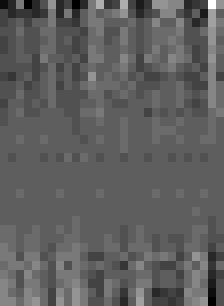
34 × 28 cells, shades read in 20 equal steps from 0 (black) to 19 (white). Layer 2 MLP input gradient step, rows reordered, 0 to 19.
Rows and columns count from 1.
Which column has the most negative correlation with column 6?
21
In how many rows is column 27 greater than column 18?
16
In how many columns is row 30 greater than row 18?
15
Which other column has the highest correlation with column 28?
13
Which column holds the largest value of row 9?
12
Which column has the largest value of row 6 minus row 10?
20
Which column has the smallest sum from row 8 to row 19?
10
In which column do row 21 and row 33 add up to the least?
27
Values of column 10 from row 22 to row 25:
7 7 7 8
